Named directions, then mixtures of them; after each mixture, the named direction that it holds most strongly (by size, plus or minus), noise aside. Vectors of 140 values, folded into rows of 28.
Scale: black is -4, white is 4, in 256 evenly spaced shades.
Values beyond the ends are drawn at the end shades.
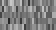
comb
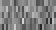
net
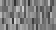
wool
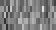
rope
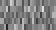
comb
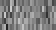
rope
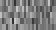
wool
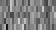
rope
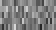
net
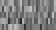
comb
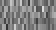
comb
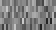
net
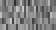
wool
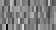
wool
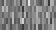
wool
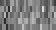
rope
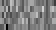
rope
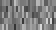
net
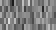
comb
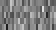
rope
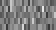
comb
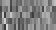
rope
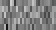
net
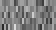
net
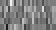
comb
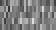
rope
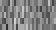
wool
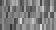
rope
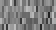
net
